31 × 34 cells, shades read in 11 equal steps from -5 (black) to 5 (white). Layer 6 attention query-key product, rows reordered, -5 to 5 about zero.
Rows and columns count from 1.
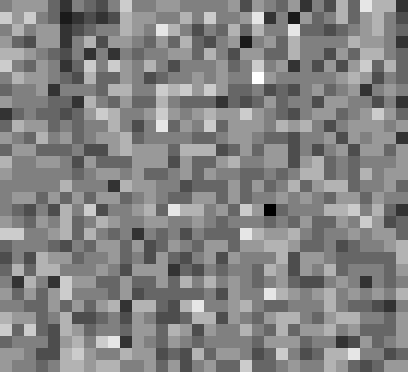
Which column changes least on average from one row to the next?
4
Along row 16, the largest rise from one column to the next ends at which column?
11
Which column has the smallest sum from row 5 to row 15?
7
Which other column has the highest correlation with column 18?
3
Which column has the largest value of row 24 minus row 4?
6
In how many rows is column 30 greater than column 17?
13
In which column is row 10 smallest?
1
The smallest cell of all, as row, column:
18, 23
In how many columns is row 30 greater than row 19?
14
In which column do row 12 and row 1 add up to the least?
34
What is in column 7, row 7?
-2
